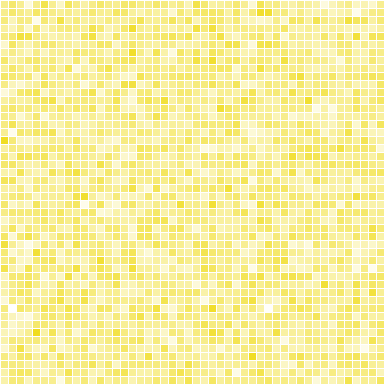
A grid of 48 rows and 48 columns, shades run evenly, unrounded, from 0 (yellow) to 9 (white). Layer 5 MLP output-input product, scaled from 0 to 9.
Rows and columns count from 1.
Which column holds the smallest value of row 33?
13
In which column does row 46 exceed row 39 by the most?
27
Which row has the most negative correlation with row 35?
31
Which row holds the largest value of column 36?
43
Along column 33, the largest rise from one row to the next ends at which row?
3
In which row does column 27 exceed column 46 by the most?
19
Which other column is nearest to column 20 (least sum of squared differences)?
25
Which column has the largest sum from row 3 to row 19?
42
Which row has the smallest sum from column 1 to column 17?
34
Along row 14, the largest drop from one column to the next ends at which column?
28
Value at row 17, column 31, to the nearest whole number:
6
